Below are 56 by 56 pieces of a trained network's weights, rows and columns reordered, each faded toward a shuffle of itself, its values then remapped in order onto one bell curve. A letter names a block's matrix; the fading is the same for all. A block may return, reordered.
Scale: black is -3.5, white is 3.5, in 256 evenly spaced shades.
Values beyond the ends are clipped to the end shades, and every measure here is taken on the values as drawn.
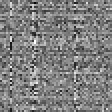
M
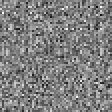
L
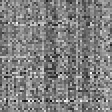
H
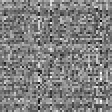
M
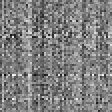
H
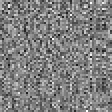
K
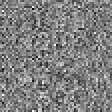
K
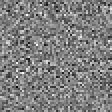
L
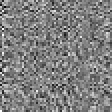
K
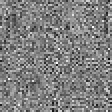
L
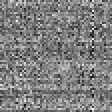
M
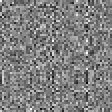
K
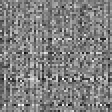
H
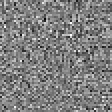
L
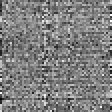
M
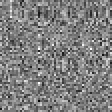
K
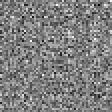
L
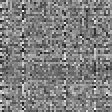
M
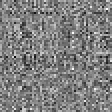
L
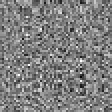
K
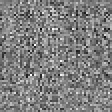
L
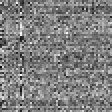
M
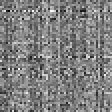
H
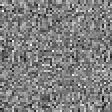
L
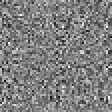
L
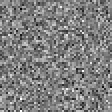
K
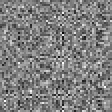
K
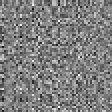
K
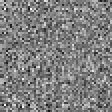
L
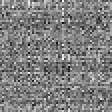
M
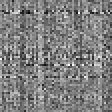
H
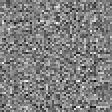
L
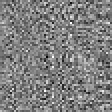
K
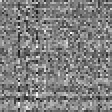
M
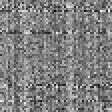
H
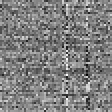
M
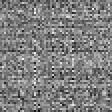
M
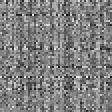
H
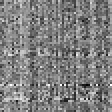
H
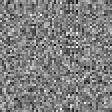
K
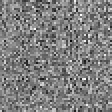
L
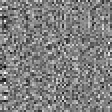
K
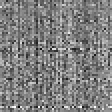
H
